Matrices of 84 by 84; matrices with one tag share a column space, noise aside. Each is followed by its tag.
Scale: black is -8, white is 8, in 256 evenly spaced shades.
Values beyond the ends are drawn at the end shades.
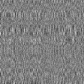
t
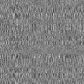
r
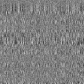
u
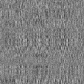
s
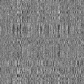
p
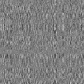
r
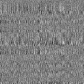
u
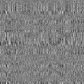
u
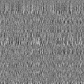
u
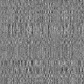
p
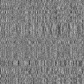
p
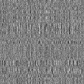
p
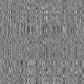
p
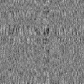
t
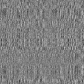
s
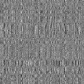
p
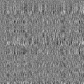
u
